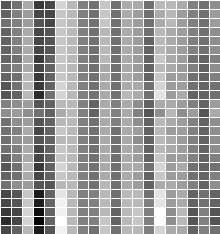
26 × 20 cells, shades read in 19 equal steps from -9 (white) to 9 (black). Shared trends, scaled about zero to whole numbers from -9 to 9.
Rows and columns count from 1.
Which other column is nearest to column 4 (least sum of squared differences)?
1
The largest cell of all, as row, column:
25, 4
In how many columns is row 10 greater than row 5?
8
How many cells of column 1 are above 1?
17
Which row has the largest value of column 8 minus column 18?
13
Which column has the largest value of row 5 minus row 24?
15
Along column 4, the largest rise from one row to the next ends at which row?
22
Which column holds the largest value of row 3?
5
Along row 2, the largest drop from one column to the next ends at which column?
6
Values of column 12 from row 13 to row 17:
-3 -3 -3 -3 -3
